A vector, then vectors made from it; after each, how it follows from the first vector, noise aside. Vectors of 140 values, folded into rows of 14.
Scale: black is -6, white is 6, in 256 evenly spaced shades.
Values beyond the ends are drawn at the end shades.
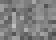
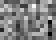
wrapped around, negated, scaled up.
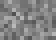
sign-scrambled.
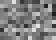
wrapped around, negated, scaled up.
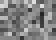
reversed, negated, scaled up.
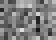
wrapped around, negated, scaled up.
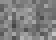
negated.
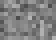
wrapped around.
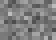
wrapped around.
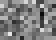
reversed, negated, scaled up.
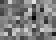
wrapped around, negated, scaled up.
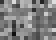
wrapped around, negated, scaled up.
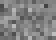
sign-scrambled.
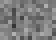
sign-scrambled.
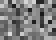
reversed, negated, scaled up.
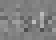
reversed, partly zeroed.
